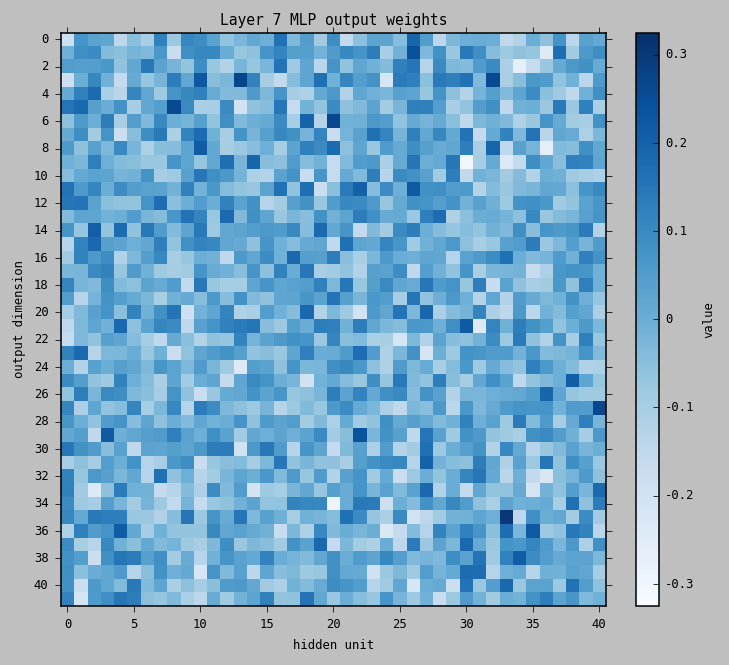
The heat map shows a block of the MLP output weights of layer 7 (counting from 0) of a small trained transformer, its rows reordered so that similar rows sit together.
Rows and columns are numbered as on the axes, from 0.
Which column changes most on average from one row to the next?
20
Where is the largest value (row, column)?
35, 33
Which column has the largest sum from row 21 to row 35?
22
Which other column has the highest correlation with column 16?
37
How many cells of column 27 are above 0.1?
8
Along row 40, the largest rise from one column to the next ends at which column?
30
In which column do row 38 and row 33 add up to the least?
2
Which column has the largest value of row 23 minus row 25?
18
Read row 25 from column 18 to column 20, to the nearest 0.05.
-0.2 0 0
